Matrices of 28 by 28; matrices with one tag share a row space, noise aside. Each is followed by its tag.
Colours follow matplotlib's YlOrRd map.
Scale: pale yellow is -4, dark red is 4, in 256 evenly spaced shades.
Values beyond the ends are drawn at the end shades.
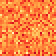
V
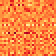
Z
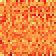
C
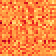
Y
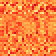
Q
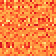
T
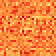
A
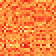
A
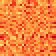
Q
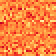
Q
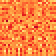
Y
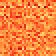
Q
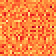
C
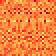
C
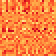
V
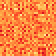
T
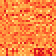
A
